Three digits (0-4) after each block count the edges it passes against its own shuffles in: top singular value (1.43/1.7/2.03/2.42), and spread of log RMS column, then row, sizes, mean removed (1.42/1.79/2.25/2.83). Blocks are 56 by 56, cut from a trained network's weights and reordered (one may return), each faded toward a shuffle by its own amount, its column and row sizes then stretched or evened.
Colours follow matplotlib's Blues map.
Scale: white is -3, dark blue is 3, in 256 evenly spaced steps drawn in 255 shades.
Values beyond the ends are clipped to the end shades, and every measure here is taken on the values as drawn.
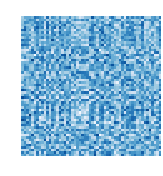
4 0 3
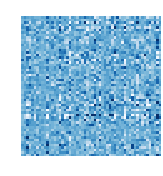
1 4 3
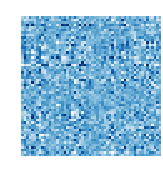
2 3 3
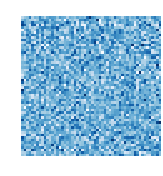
2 1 0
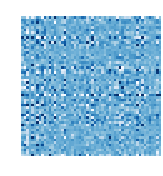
3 4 4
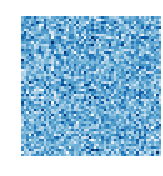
1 0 1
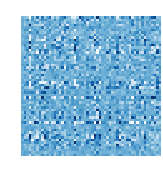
2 3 4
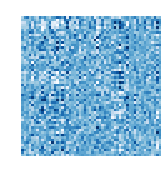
3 4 1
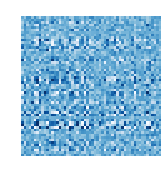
4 3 4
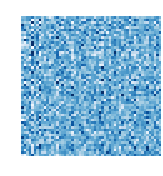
3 3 0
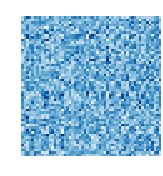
3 2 1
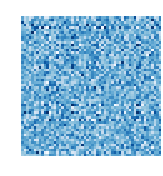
3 1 2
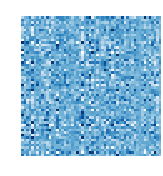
0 4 3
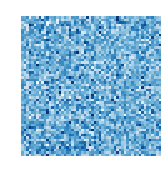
1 2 0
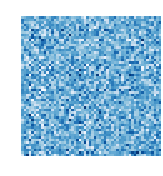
2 2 1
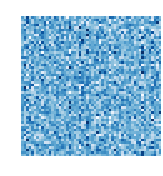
0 3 0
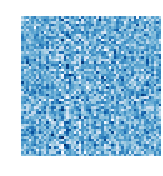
2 2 0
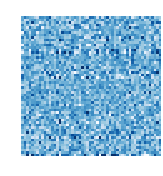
2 0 3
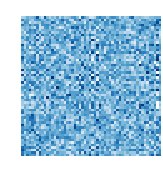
3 2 0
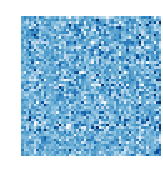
0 3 2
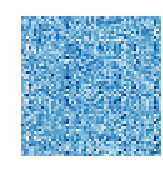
3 3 1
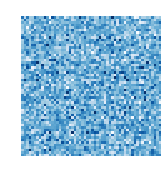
0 1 1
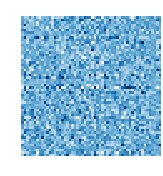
1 1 2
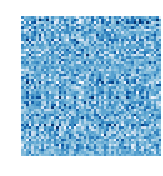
3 0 4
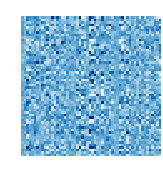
3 4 2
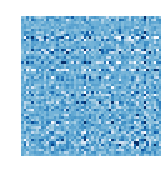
3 3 4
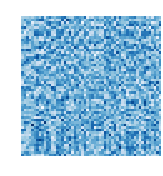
3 0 0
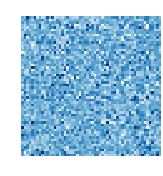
1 1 2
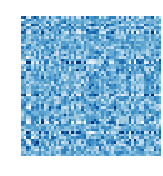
4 0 4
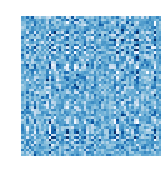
4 4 2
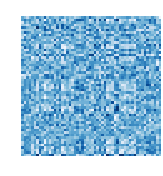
4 2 3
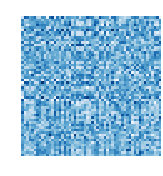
4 0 3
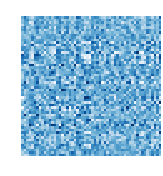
3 1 3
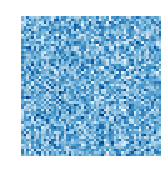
2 0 0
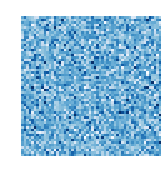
0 1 1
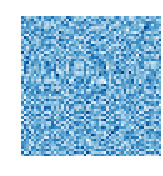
4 1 0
